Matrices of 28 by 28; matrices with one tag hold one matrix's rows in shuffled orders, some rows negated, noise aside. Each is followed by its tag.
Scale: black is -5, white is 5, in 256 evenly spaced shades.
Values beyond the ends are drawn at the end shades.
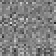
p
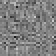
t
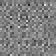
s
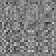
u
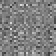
p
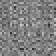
p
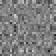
p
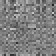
t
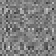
u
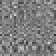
p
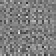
s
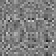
u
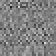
s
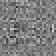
t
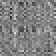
p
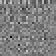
s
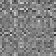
p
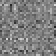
p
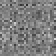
p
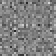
p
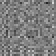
u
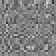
u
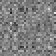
p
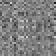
p
